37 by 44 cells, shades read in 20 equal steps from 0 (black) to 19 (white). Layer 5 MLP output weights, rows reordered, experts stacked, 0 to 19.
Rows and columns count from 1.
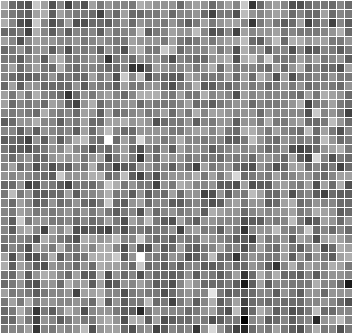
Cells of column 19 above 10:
13
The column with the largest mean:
14
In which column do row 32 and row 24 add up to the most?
40
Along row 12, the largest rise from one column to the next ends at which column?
11
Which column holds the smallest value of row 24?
18
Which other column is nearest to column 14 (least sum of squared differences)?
36
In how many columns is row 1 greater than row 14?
19
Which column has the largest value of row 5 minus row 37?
31
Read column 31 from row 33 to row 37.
7 5 4 0 3
